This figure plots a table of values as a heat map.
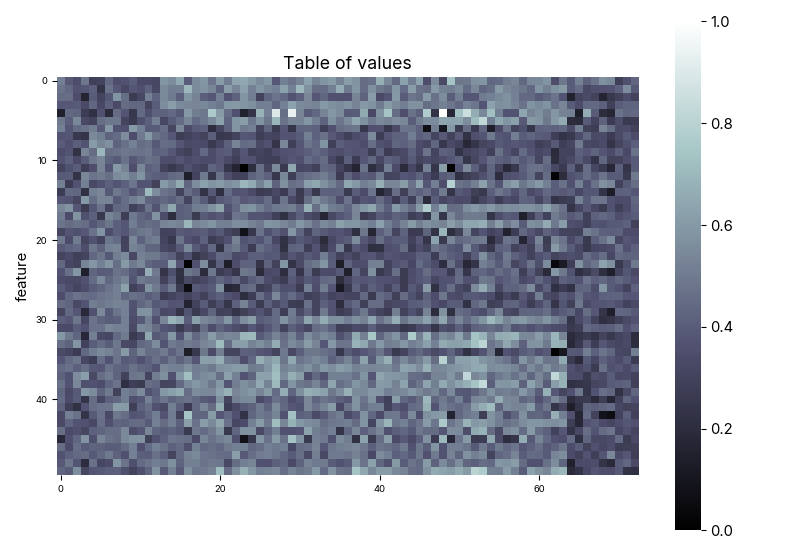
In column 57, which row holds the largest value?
32
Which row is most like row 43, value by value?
35
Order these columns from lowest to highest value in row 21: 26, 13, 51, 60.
13, 26, 60, 51
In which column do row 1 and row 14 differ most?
30
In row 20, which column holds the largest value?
47
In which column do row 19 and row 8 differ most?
48
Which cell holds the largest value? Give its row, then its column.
4, 48
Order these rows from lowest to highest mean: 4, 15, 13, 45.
15, 45, 4, 13
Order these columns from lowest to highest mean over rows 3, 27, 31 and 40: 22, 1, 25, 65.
65, 1, 25, 22
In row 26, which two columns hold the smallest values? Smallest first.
16, 35
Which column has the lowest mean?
64
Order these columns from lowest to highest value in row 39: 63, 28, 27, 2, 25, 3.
63, 2, 27, 25, 3, 28
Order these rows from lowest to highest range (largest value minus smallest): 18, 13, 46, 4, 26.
46, 18, 13, 26, 4
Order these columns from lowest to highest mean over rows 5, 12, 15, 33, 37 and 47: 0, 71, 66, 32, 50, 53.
71, 66, 0, 50, 32, 53
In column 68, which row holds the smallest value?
42
